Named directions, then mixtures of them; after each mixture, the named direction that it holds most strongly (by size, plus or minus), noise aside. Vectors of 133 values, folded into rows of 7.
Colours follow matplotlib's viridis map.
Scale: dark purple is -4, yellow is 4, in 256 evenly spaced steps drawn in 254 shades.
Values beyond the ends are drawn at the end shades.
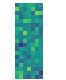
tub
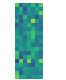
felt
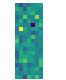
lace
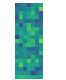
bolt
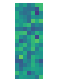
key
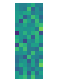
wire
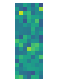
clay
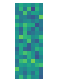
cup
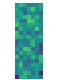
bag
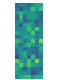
bolt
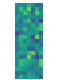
key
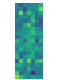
felt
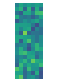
cup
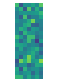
felt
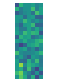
tub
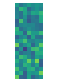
bag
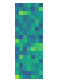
clay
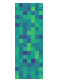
cup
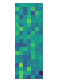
tub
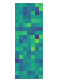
key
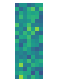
bolt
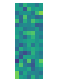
felt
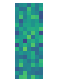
wire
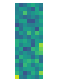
bag
